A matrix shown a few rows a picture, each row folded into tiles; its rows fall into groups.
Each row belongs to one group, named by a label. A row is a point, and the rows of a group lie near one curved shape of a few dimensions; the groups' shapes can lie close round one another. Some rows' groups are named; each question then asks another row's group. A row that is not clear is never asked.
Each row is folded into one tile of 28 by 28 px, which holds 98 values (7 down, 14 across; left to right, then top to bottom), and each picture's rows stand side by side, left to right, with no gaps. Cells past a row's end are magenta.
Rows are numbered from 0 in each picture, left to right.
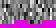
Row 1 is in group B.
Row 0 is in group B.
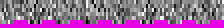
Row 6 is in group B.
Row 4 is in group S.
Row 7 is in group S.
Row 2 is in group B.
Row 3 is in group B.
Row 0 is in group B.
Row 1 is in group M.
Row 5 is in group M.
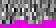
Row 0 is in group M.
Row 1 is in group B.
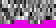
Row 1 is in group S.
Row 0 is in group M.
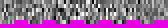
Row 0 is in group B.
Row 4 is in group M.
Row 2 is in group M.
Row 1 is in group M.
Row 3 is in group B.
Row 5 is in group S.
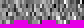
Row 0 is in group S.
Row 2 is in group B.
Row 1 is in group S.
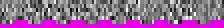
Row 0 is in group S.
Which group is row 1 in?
S
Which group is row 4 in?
S
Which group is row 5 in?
B
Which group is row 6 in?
M
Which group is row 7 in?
B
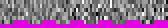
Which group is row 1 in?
S
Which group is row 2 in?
S
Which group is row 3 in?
M
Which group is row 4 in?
M
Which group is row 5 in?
M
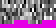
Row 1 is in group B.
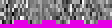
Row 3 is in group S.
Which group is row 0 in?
M
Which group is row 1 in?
B
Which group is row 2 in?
S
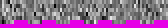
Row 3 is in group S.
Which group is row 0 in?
B
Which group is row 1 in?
S
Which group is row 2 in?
B
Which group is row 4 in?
B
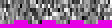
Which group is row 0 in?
B
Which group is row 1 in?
M
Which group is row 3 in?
S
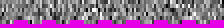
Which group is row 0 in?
S
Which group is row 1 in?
B
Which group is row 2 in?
S
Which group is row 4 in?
M
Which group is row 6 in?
M
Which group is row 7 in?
B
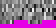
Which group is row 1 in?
M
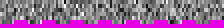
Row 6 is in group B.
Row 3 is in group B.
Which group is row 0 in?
M
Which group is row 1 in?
B
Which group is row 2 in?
M
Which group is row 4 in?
S
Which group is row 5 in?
S
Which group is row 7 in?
M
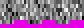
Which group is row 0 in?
S
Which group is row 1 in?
B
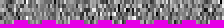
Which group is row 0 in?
S
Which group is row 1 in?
B
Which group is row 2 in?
B
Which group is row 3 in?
M
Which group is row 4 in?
M
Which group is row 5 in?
S
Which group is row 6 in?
S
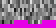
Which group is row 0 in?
B
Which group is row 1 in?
S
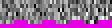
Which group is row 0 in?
S
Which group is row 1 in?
S
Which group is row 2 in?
B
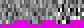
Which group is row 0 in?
S
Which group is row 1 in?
S
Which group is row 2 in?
M
